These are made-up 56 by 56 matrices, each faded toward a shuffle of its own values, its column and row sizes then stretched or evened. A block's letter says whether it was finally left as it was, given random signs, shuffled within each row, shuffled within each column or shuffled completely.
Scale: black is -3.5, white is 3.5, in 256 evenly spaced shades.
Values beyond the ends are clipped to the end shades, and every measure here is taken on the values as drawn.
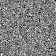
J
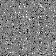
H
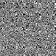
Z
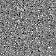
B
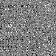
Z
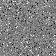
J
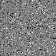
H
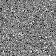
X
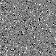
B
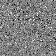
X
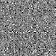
Z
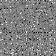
Z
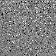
H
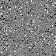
B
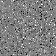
B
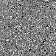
H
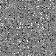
Z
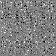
Z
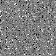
H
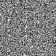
B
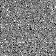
X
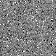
B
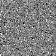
B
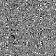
Z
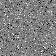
J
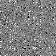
H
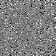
Z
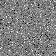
J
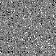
H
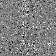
H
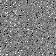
B
